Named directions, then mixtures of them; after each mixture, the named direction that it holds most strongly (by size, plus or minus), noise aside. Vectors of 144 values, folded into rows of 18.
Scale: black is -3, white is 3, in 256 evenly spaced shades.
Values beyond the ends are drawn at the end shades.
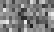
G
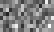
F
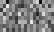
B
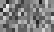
B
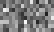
G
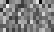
B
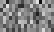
B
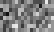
F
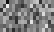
B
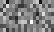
B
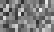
F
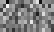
B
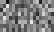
B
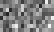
F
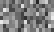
G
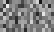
B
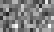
F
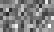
F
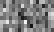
G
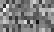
B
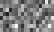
F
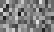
B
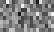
B
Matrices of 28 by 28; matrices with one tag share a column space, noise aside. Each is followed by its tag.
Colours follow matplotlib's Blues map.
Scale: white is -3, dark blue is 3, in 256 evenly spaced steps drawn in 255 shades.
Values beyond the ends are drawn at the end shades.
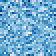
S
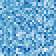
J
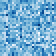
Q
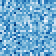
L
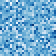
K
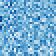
J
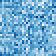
J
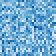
J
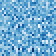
J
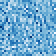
L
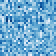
L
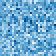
L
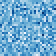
Q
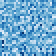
J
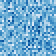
L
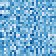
J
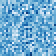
Q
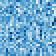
Q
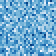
J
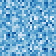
J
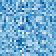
L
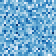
S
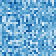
L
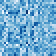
Q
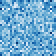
L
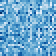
Q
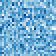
K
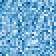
L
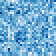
Q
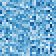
J
